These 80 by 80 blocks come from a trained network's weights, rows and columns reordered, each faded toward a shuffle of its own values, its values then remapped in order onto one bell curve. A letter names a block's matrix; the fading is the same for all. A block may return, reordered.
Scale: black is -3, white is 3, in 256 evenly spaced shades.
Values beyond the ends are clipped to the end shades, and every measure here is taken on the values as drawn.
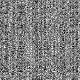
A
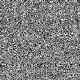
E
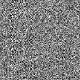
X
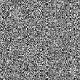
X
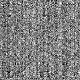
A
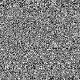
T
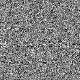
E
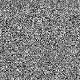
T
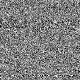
E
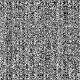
A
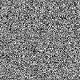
T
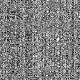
A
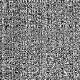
A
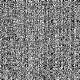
A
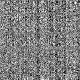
A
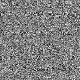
T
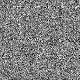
T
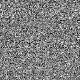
E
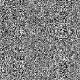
X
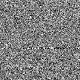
E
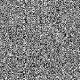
X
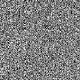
X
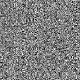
X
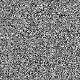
E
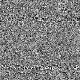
E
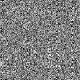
X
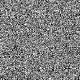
E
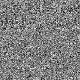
E
